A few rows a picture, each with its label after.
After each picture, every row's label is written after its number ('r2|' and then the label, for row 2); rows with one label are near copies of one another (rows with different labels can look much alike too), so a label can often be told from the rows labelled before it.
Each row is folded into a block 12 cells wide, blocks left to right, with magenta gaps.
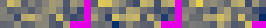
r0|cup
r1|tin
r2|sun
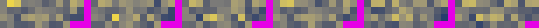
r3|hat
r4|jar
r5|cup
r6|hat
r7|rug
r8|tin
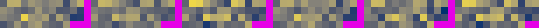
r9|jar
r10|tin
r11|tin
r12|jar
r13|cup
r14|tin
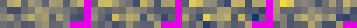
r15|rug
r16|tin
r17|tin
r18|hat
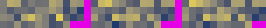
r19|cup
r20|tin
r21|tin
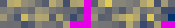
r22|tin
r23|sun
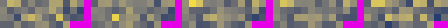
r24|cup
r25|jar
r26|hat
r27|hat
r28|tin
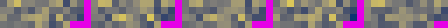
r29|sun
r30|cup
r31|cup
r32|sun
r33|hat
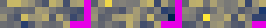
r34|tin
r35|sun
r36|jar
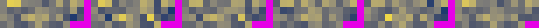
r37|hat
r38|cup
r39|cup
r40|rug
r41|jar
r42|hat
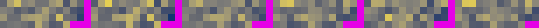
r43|sun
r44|sun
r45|sun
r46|hat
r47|jar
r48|hat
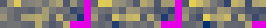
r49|sun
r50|tin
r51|tin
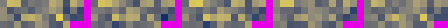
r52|cup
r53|tin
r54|tin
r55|hat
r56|cup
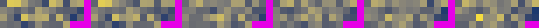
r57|tin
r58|tin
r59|sun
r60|rug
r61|jar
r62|jar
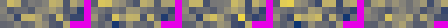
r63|cup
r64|tin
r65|cup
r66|tin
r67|jar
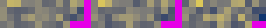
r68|hat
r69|hat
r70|sun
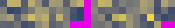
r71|rug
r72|cup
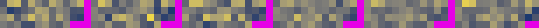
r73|rug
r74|cup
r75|tin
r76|jar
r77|hat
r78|hat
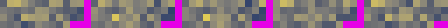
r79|tin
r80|jar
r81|jar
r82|hat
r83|tin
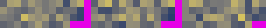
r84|jar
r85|rug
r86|cup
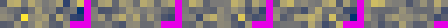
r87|jar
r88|rug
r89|cup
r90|sun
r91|hat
